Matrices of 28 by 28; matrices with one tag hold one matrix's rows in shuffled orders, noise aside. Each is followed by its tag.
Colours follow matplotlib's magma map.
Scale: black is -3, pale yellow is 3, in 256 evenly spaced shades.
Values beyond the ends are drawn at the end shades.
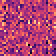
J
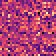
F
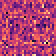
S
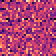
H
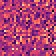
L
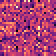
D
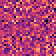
L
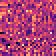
H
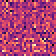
S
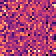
J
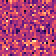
S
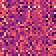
J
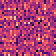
D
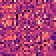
D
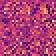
L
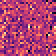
J
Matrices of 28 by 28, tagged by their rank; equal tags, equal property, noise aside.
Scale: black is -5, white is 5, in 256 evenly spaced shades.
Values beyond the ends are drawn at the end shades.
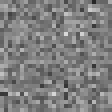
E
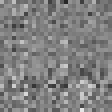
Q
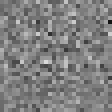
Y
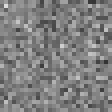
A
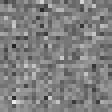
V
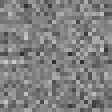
Y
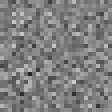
E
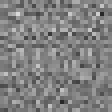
V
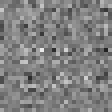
E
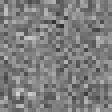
A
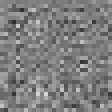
Q
